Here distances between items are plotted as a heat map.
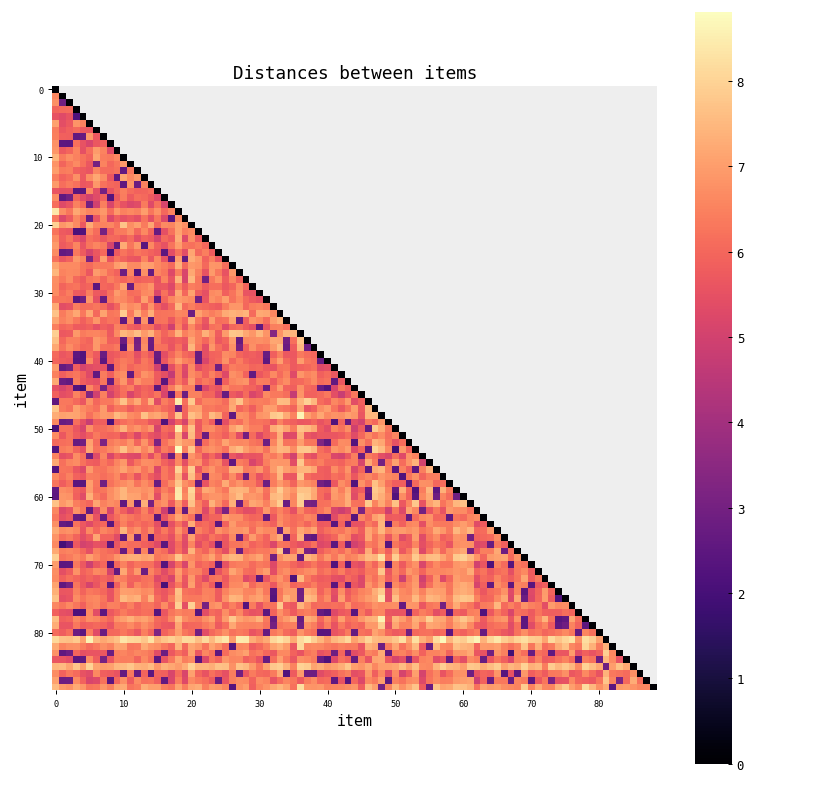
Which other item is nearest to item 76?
28
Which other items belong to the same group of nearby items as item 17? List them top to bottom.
5, 19, 25, 45, 54, 62
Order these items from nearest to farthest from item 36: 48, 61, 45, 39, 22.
39, 45, 22, 61, 48
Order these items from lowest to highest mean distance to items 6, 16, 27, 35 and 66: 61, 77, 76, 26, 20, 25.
61, 25, 77, 76, 26, 20
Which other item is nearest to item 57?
51
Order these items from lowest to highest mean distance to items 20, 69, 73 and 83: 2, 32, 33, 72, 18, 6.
2, 32, 33, 6, 72, 18
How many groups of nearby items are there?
14
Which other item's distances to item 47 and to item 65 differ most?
20
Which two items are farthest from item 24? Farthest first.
81, 85
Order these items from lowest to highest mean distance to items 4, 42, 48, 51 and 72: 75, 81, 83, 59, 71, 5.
5, 83, 71, 59, 75, 81
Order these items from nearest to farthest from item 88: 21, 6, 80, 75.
6, 80, 21, 75
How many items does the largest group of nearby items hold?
15
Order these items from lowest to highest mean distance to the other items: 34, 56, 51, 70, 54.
70, 54, 51, 34, 56
